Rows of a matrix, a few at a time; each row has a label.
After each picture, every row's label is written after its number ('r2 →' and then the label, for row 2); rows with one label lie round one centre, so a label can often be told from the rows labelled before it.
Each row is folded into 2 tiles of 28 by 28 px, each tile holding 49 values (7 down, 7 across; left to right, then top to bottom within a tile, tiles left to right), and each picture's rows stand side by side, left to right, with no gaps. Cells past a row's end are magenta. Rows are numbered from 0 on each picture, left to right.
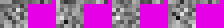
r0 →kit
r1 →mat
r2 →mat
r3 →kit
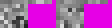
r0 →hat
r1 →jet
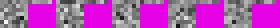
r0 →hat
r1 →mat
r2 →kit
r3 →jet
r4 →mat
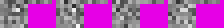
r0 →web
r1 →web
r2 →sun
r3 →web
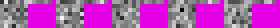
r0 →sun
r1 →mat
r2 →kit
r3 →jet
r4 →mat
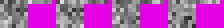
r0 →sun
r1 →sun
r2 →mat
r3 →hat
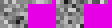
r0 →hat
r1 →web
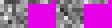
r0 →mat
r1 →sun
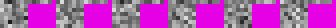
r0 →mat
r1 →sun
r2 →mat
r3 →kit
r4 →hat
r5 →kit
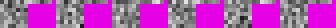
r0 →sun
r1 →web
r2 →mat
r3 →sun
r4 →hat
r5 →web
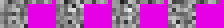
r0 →web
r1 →web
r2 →web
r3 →mat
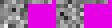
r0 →jet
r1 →kit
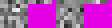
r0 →web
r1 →jet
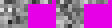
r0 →mat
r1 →sun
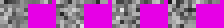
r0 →mat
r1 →kit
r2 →mat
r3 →sun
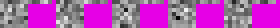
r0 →mat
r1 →sun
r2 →jet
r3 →kit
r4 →web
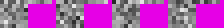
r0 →sun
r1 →hat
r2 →sun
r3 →web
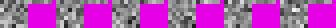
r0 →sun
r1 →jet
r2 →hat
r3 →hat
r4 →sun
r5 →web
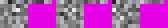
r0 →web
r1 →kit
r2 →sun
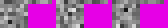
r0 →mat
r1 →web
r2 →jet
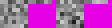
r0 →web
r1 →hat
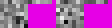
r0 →hat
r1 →mat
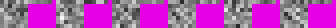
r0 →sun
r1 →mat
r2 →jet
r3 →kit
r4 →sun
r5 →kit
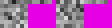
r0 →kit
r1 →sun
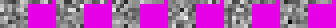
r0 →mat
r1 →web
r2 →sun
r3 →jet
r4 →web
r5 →mat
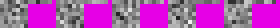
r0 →web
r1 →hat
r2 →kit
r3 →kit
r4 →mat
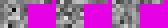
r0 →jet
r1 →sun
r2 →mat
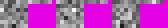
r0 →sun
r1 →kit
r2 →jet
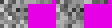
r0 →sun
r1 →sun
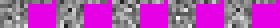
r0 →kit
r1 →jet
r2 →web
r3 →web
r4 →jet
